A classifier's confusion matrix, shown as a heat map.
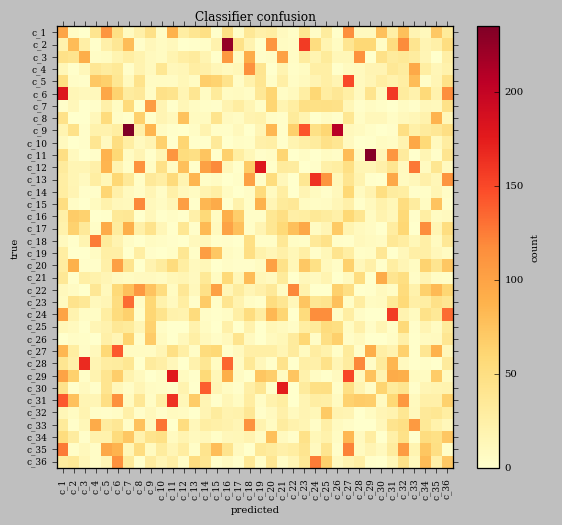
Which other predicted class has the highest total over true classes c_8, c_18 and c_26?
c_4
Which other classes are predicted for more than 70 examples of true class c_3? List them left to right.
c_16, c_18, c_21, c_28
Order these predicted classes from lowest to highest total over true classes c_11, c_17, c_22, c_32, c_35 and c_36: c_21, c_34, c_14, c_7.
c_21, c_7, c_14, c_34
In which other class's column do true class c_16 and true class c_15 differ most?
c_8
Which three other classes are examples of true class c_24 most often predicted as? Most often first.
c_31, c_36, c_25
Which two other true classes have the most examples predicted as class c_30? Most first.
c_21, c_1
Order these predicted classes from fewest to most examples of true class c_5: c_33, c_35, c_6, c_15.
c_35, c_6, c_15, c_33
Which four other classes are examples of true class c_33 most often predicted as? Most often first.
c_10, c_18, c_4, c_8
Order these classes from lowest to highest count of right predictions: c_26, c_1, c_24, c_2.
c_26, c_2, c_1, c_24
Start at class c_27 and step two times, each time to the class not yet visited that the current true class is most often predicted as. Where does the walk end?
c_1
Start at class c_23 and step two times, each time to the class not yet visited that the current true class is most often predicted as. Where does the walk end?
c_9
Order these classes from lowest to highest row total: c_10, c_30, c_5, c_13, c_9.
c_10, c_30, c_5, c_13, c_9
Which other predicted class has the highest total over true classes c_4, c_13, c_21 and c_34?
c_18
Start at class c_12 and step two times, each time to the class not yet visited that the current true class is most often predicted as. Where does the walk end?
c_14
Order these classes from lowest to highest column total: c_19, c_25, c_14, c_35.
c_19, c_35, c_25, c_14
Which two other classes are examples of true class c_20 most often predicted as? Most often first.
c_6, c_2
